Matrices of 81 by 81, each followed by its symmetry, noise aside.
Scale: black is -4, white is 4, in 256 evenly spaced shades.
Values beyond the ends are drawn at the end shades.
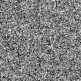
no symmetry.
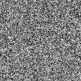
no symmetry.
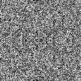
mirrored top to bottom.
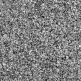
antisymmetric.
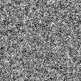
antisymmetric.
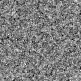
symmetric.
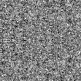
mirrored top to bottom.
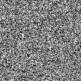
antisymmetric.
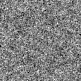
same after a half turn.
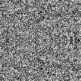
mirrored top to bottom.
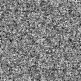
same after a half turn.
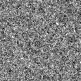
symmetric across the other diagonal.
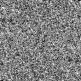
same after a half turn.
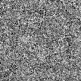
symmetric across the other diagonal.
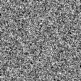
same after a half turn.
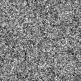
symmetric.
